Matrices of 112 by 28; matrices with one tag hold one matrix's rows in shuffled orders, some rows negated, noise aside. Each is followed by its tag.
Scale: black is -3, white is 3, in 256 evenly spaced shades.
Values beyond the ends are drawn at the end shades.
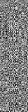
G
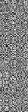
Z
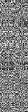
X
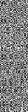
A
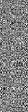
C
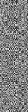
G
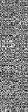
X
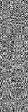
C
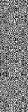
G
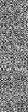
A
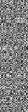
A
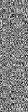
C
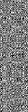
C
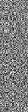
Z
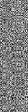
C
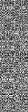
X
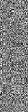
C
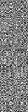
A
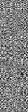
A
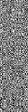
C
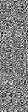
A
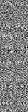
A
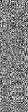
C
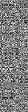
X
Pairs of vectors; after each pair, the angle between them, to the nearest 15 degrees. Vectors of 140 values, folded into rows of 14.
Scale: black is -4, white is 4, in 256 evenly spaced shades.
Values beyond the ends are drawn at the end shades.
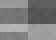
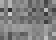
60 degrees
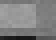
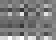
135 degrees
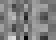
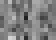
30 degrees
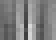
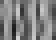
75 degrees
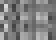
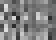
30 degrees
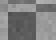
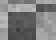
15 degrees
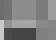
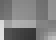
15 degrees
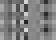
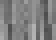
60 degrees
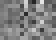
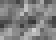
45 degrees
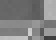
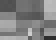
30 degrees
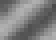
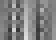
90 degrees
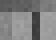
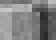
105 degrees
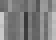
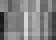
165 degrees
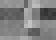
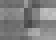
150 degrees
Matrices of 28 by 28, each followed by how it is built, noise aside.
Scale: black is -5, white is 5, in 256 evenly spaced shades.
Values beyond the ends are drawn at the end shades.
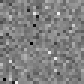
sparse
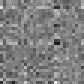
low rank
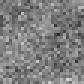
smooth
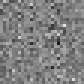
uneven columns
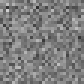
repeating columns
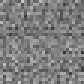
repeating columns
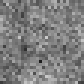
smooth
